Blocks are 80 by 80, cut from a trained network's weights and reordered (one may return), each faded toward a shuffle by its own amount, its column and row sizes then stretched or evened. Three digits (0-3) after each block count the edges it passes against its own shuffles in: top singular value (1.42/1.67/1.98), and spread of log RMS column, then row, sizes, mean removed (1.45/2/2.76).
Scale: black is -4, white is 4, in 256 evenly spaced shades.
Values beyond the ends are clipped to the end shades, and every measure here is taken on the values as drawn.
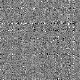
1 2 2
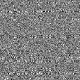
3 0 2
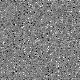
1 1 0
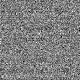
1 0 0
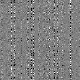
2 3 1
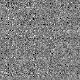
1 2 2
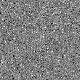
1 0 0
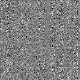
0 3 0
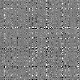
3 3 2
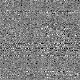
2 1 3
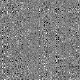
0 3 1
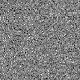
2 0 0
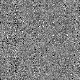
0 2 0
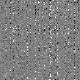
1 3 1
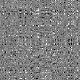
3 2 2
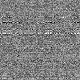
3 0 2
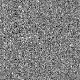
1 1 0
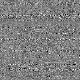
0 1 3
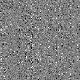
1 2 0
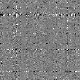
2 2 2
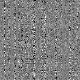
1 3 0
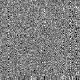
2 2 0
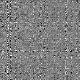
1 3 1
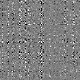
3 3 2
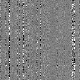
3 3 0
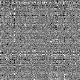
3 2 2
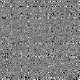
2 2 3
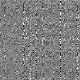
1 3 0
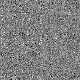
0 1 0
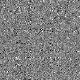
0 2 2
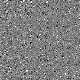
1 2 0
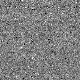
0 0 1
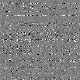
1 1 3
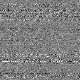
2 0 3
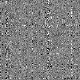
0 3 2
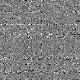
0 2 3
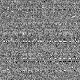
3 0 2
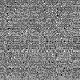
3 1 1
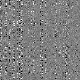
2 3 1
